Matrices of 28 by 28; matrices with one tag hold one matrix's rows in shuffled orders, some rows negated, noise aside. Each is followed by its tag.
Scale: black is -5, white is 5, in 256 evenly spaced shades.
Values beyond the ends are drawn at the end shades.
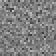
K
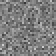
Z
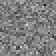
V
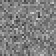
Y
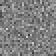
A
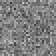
Y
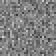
A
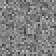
Z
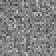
Y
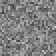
V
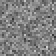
Z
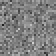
A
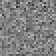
V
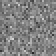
K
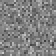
K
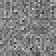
Y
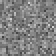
Z
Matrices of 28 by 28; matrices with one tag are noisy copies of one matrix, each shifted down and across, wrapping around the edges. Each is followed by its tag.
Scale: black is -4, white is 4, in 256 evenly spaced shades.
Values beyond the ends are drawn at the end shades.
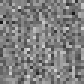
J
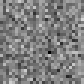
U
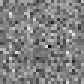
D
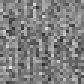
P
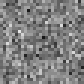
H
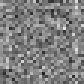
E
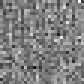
J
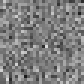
J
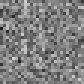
E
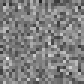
D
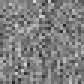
J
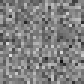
D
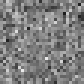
H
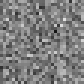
U
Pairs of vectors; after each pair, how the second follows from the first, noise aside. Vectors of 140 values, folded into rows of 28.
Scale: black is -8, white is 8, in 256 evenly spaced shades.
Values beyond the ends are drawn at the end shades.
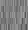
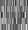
negated, scaled up.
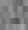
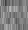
reversed, negated.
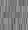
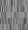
reversed, negated.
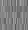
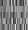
negated, scaled up.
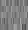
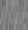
reversed, shrunk.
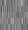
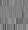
wrapped around, negated, partly zeroed.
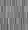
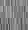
sign-scrambled.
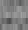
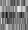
reversed, negated, scaled up.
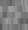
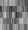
negated, scaled up.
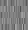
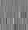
wrapped around, negated, partly zeroed.
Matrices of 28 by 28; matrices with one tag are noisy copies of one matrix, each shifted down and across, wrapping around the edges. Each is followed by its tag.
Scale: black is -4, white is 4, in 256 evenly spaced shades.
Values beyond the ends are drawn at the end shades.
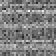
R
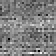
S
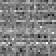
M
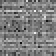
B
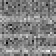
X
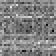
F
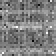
X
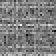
B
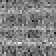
X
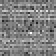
B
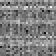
R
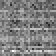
M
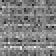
M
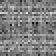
B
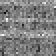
X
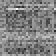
S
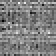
B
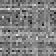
F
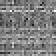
F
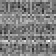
R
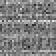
R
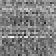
S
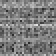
R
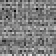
B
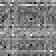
S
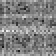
X
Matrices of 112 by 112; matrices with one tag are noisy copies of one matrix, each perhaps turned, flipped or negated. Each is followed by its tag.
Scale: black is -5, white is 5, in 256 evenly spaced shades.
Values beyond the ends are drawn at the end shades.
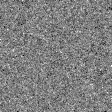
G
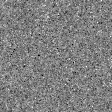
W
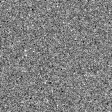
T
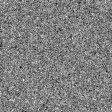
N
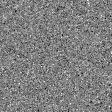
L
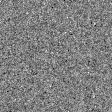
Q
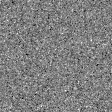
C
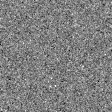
T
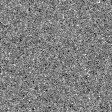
C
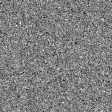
Q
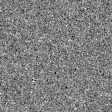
W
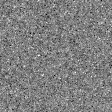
W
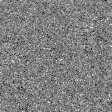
G
